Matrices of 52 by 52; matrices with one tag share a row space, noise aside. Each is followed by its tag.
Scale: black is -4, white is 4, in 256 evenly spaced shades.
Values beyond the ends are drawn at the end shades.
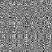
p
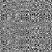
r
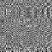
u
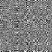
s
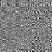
r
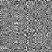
s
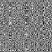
p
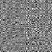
r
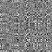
s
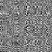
s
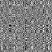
p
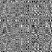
r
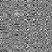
s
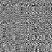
r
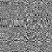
s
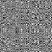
r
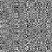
s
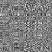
s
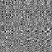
u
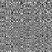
u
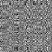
s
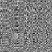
s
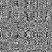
s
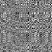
r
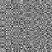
u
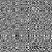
r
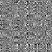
s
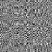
s
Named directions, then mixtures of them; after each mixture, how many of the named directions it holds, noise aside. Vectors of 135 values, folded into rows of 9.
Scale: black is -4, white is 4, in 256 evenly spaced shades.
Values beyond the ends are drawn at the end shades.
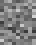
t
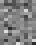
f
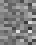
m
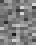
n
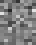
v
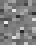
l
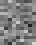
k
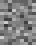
four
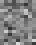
one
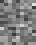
two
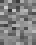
four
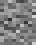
four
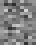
two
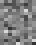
one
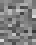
two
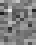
one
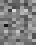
three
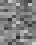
one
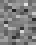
two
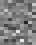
four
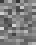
three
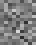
three
